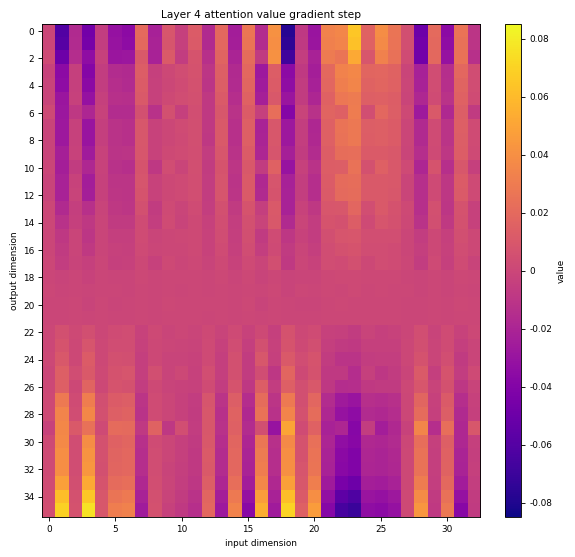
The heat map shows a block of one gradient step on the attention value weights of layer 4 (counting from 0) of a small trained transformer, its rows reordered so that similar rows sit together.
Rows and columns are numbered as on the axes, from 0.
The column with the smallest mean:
18
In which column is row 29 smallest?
23
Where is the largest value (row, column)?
35, 3
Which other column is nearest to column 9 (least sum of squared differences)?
27
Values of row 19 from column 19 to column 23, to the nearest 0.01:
0 0 0 0 0
